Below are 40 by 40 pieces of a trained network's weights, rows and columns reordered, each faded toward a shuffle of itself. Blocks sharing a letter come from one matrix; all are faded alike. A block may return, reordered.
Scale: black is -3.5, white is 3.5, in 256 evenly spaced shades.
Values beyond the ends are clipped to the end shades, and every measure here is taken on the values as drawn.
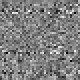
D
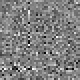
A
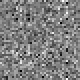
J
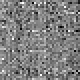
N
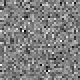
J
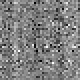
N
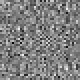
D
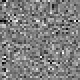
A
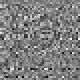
D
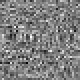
D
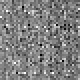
N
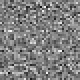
D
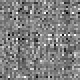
N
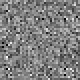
J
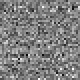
A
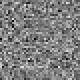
D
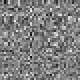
D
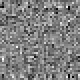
J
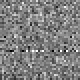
A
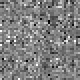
N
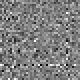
A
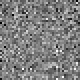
J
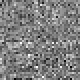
A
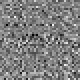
D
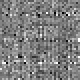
N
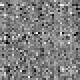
N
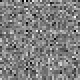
J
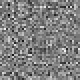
D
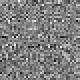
D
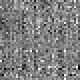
N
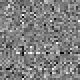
A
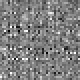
N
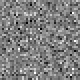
J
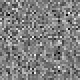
D
